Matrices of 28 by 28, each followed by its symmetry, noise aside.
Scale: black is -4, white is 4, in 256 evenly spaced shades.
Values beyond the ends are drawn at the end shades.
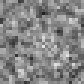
symmetric.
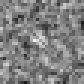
symmetric.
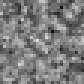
symmetric across the other diagonal.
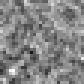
symmetric across the other diagonal.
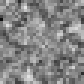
symmetric.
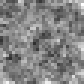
symmetric.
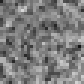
symmetric.
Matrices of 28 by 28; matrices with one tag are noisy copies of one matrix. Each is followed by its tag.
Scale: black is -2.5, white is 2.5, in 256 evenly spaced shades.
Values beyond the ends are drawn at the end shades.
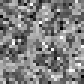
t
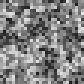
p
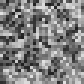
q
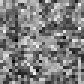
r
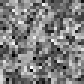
t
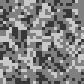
t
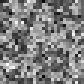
t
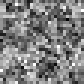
p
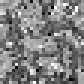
r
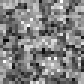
r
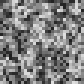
t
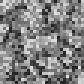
r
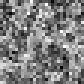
t
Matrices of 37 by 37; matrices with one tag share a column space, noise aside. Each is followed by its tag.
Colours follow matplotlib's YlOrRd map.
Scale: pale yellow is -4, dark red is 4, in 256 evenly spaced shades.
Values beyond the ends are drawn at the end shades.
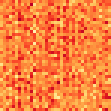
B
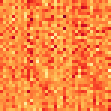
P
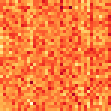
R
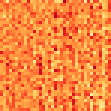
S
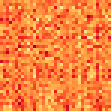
P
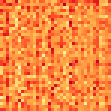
R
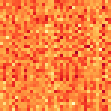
P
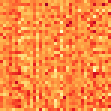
B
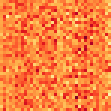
B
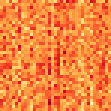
S
